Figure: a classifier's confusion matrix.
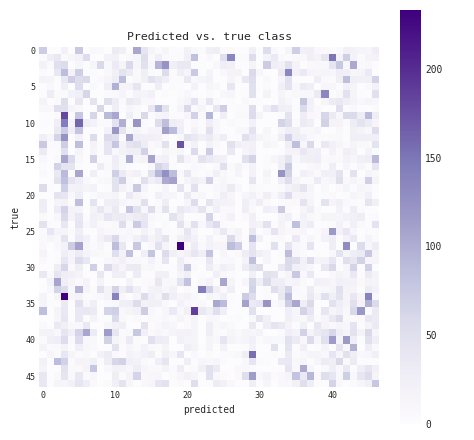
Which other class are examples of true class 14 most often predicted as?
23
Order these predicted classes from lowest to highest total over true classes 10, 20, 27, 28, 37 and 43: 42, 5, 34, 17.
42, 17, 34, 5
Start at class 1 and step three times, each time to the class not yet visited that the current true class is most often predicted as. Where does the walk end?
29
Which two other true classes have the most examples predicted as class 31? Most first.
35, 2
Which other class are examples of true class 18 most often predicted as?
17
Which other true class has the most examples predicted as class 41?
2
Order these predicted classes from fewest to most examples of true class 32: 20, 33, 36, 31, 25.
36, 33, 31, 20, 25
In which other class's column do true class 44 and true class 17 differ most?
33
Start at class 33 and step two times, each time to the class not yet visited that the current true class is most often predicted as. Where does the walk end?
12
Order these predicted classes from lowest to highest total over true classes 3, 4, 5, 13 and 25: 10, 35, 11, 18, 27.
18, 27, 35, 11, 10
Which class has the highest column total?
3
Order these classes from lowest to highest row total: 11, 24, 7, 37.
37, 7, 24, 11
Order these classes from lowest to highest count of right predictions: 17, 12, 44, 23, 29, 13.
44, 13, 23, 29, 12, 17
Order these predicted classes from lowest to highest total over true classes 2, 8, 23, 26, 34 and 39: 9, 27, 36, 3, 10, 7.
27, 7, 36, 9, 10, 3
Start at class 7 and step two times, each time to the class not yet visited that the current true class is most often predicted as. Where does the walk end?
21
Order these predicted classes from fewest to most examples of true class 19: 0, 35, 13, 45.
45, 35, 0, 13
